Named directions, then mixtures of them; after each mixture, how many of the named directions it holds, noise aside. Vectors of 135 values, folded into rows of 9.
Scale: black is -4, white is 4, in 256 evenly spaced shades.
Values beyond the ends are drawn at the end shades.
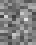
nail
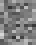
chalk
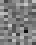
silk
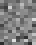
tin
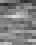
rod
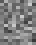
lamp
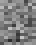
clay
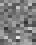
two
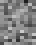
three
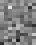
two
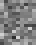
one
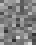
three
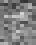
three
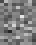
one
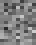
four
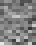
three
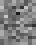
three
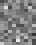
two
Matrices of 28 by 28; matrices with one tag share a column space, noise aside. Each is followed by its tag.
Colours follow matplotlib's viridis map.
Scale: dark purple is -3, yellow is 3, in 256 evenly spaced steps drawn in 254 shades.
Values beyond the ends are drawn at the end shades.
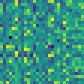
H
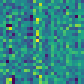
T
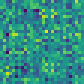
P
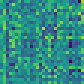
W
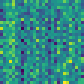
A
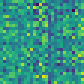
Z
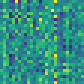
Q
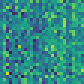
Q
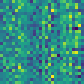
W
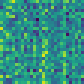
Q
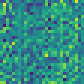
H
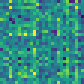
Z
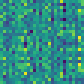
Z
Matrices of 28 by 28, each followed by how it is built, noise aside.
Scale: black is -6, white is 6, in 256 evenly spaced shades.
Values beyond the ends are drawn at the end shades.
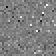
sparse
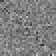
banded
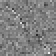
banded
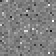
sparse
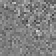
upper triangular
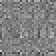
low rank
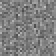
repeating rows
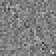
diagonal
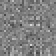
low rank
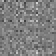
low rank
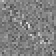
banded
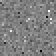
sparse
